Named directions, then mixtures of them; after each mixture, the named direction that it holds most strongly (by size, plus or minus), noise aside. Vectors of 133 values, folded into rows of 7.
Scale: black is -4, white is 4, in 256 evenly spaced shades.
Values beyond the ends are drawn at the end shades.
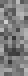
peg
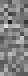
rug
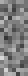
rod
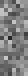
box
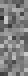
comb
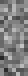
rod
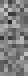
rug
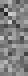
rug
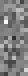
comb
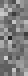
box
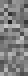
rug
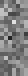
box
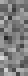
rod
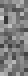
comb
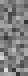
rod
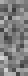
rod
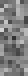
peg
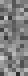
rod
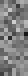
box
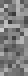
rug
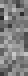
comb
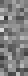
rod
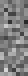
rug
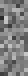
comb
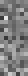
rod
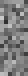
comb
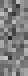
box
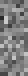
comb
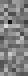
rug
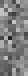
box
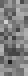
peg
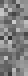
box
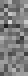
rug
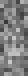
peg
